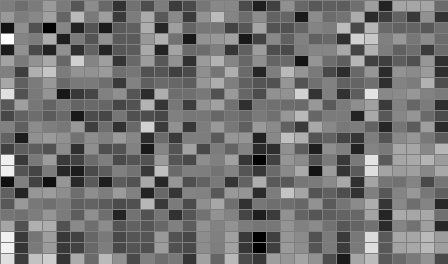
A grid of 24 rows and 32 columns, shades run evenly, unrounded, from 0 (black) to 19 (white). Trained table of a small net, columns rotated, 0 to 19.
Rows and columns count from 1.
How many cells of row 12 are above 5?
25
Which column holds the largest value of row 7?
4
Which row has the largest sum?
24
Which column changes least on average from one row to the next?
10
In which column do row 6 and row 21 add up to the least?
32
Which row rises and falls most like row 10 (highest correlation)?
19
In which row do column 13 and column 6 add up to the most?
6
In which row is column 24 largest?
16
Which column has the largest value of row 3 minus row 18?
11
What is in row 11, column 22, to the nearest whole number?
14
